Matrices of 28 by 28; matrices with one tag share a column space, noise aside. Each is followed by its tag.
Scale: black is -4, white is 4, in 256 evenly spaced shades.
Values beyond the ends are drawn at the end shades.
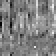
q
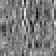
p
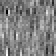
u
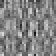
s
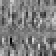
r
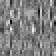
p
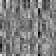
s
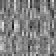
s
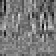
q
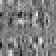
r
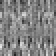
r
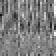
q
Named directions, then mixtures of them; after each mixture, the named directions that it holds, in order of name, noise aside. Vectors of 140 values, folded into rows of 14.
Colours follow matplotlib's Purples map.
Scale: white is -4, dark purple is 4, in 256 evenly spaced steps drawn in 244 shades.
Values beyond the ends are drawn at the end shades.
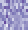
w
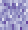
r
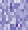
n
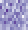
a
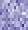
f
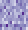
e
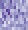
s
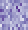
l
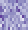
l, w.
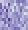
a, f, w.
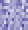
f, w.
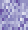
f, l.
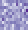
r, w.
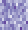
r.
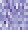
r, w.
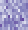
l, s.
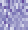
w.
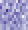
a.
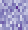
l, n, r.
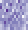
a.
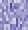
n.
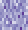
e, r, w.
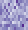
e, f.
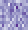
f, l, n.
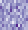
e, l, n.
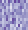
n.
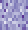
a, w.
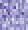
e, s, w.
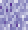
a, n.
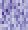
n, r, s.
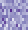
l, n, w.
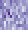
r, s.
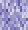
a, f.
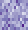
f.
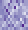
f, s.
